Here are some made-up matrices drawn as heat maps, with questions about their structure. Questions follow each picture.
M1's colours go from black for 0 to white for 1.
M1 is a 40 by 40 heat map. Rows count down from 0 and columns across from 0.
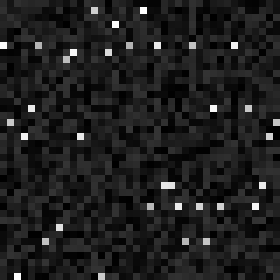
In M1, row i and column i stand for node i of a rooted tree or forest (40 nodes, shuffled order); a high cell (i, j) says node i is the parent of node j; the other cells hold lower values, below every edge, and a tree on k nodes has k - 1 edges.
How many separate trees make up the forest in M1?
6
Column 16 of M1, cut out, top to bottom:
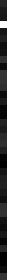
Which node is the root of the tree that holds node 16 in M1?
19
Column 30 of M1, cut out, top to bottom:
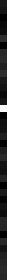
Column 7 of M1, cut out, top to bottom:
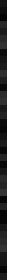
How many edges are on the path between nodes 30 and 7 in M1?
2
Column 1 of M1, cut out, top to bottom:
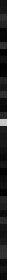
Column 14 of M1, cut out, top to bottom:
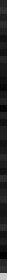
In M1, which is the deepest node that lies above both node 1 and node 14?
17
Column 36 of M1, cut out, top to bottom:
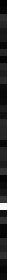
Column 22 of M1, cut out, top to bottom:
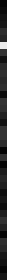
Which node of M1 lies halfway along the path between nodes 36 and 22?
34
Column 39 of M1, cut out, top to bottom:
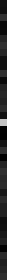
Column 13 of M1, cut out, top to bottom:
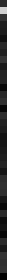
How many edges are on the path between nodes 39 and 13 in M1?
3
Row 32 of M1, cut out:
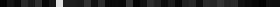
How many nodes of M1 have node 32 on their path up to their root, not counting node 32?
2
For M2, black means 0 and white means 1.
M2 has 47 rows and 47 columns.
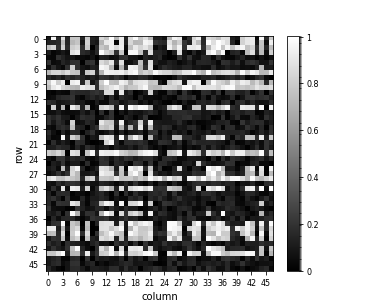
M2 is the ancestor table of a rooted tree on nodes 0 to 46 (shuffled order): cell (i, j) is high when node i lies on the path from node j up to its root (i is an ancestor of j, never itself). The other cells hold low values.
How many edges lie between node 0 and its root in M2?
9
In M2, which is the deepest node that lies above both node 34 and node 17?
42
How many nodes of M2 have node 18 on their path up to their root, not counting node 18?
8
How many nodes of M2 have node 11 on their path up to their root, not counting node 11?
4
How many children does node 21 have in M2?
2
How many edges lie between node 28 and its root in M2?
2
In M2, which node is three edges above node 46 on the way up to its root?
3
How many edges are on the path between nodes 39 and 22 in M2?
4
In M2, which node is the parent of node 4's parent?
7
